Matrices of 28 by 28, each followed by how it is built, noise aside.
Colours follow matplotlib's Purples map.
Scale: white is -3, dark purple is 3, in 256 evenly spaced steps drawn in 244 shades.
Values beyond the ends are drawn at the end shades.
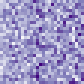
repeating rows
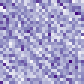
Toeplitz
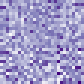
low rank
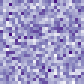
noise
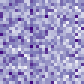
repeating rows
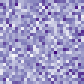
noise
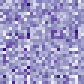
low rank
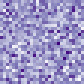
noise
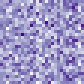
repeating rows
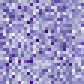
repeating rows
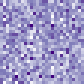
uneven columns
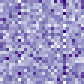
uneven columns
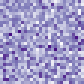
noise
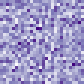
repeating rows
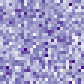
noise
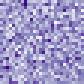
noise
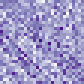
Toeplitz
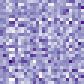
low rank
